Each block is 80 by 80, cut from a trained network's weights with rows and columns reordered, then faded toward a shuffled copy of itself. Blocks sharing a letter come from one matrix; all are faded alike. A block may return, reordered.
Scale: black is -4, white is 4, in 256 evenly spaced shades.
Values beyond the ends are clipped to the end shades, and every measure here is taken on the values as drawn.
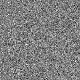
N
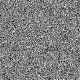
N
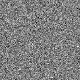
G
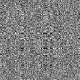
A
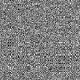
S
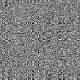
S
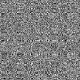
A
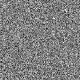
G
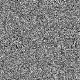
G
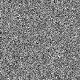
G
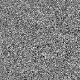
G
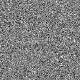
N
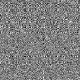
A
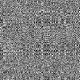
A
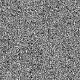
G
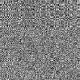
A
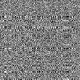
A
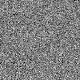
N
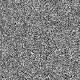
G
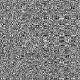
A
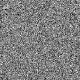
N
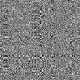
S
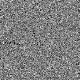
N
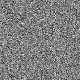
G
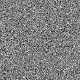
N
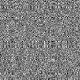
A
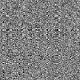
S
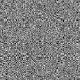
S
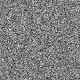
G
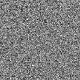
G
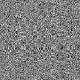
S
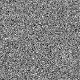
N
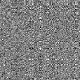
S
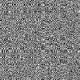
A
